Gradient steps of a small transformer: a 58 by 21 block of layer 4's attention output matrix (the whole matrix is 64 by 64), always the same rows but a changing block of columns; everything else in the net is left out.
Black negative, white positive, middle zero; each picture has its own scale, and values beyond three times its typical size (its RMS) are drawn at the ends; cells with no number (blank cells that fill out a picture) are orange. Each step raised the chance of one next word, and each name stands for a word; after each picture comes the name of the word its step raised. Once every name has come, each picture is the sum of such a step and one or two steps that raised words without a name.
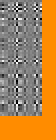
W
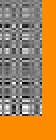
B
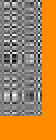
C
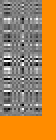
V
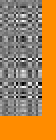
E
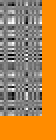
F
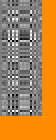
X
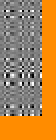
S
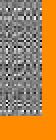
F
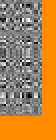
V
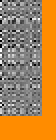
V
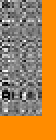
C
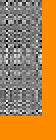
C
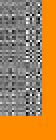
X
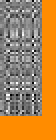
X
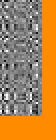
B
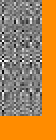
F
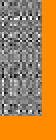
W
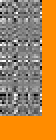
V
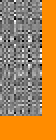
E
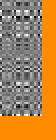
S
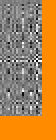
B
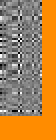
C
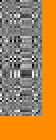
E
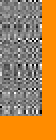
B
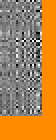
X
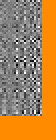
B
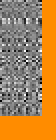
V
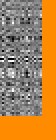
E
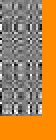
B
